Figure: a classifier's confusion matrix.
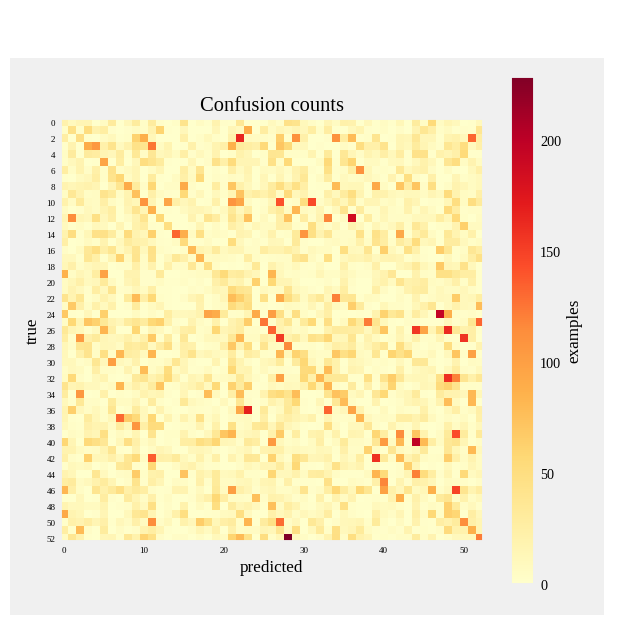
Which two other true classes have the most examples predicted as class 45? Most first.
26, 40
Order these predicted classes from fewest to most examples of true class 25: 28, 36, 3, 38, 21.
21, 28, 36, 3, 38
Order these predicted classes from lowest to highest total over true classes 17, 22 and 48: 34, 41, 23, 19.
41, 19, 23, 34
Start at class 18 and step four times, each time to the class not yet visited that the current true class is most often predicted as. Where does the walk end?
49
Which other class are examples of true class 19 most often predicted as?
5
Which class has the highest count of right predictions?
27
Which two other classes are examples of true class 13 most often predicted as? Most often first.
50, 31
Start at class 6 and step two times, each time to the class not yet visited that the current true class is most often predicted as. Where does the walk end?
7
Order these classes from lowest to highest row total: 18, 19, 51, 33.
18, 51, 19, 33
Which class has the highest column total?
11
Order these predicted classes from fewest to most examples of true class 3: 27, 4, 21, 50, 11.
50, 27, 21, 4, 11
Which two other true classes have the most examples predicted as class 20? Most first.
39, 19
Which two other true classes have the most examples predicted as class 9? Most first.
38, 22
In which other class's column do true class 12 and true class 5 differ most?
36
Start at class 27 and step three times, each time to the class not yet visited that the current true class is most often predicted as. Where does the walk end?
29
